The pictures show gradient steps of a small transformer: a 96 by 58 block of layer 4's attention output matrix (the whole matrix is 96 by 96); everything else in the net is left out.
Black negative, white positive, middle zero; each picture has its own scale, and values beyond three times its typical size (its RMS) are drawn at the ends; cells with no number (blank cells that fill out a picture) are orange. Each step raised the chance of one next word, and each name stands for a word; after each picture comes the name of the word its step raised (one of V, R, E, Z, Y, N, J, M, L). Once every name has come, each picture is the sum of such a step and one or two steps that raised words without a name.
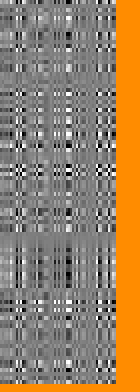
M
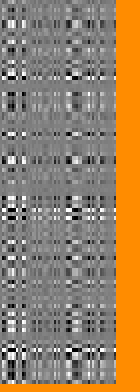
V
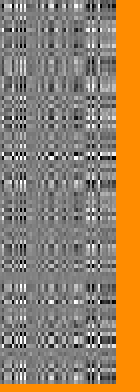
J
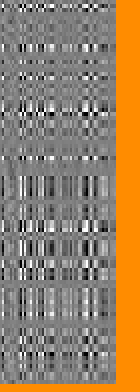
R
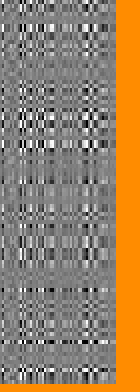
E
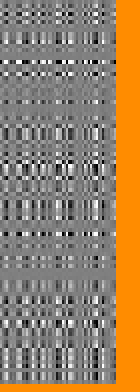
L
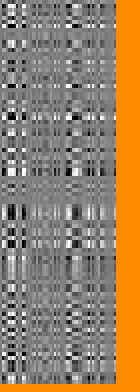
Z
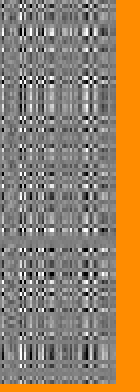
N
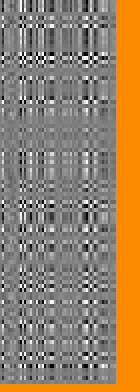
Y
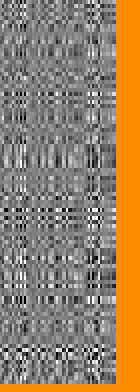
V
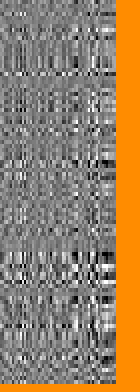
M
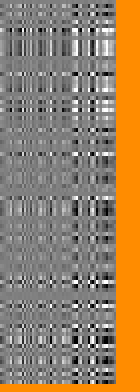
J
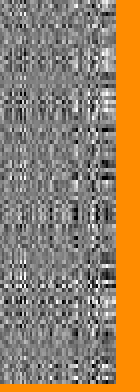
Y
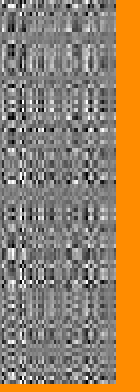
E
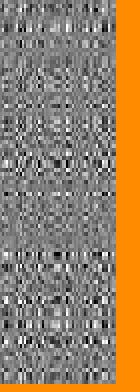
J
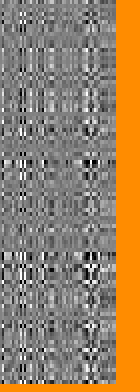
V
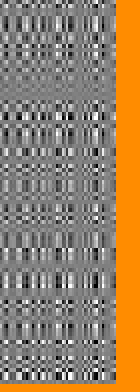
E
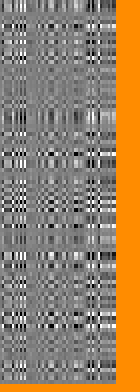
Y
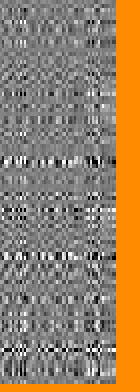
V
